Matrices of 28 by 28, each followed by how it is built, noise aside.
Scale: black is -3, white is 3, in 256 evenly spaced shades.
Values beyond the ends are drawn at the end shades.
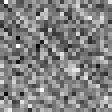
Toeplitz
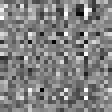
low rank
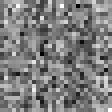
blocks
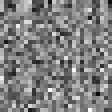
blocks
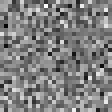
noise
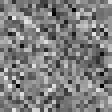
Toeplitz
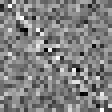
banded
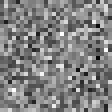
noise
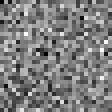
noise
